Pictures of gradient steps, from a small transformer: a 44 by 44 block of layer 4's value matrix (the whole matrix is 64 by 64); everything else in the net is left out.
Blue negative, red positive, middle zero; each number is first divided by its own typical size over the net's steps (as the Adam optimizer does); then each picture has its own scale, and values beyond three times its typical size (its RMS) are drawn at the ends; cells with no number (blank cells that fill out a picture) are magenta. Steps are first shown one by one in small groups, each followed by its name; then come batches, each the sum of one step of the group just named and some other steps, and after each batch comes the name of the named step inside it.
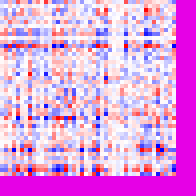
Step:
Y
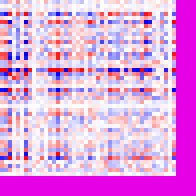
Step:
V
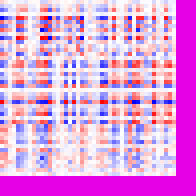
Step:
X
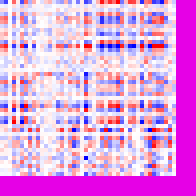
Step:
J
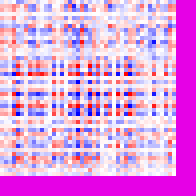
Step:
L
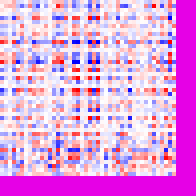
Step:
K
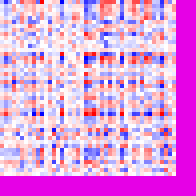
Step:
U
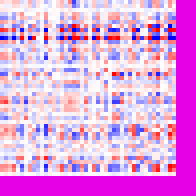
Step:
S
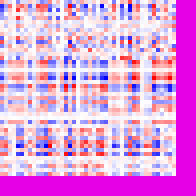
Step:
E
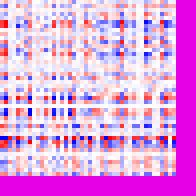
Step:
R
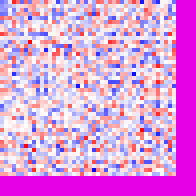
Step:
Y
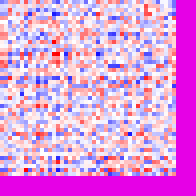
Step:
K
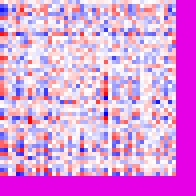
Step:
Y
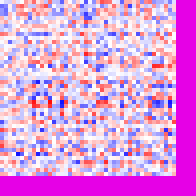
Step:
U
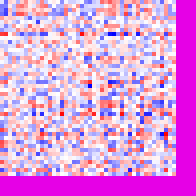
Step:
U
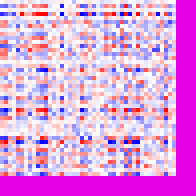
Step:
R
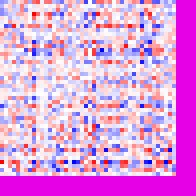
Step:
Y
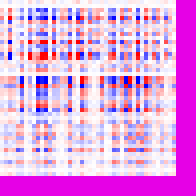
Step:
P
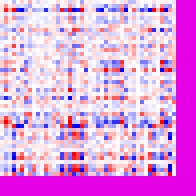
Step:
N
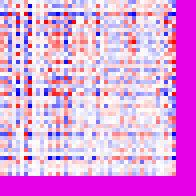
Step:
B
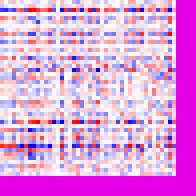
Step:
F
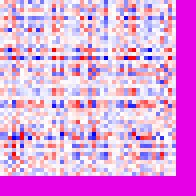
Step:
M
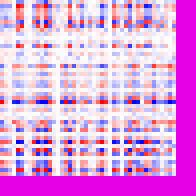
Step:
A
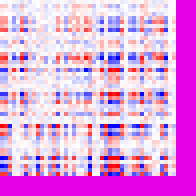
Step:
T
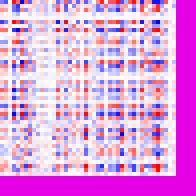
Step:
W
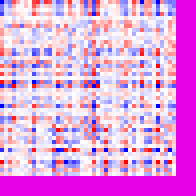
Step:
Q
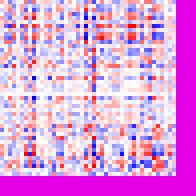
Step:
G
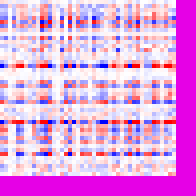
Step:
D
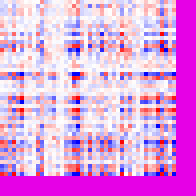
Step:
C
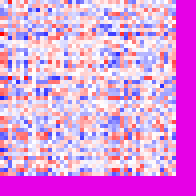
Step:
B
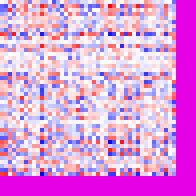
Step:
C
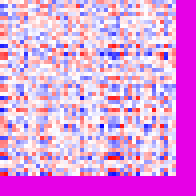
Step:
T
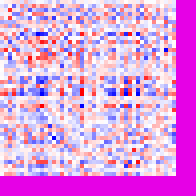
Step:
P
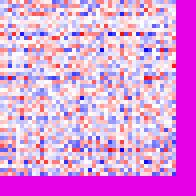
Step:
C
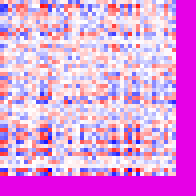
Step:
A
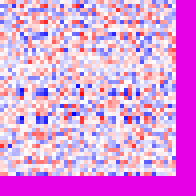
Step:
B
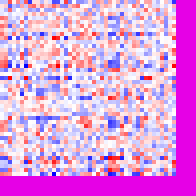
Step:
T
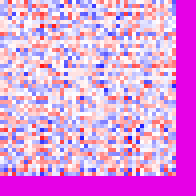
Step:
D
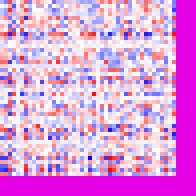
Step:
T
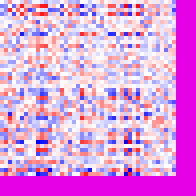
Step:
A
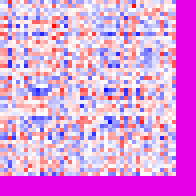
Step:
M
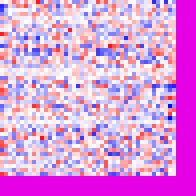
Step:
Q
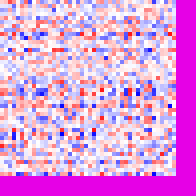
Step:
M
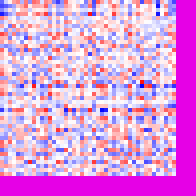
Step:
Q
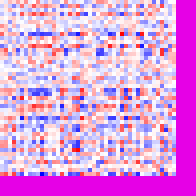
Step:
C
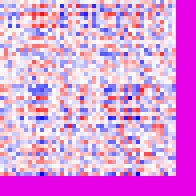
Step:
G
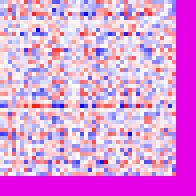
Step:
M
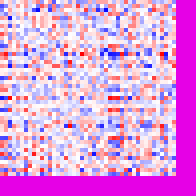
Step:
G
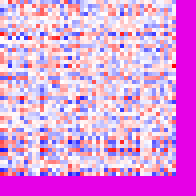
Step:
C
